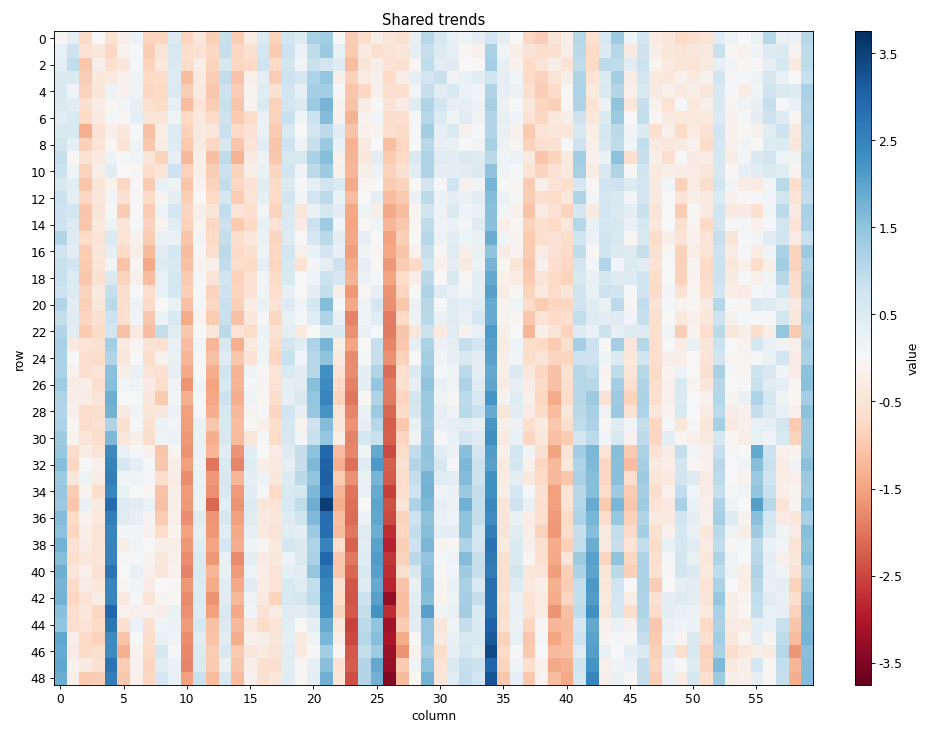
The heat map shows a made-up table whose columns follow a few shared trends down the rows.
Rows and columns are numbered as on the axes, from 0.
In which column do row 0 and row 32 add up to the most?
21
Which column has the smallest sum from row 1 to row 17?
23
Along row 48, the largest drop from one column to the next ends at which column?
26
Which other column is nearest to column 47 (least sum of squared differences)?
3
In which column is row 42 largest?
34
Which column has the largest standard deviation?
4
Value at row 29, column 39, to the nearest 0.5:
-1
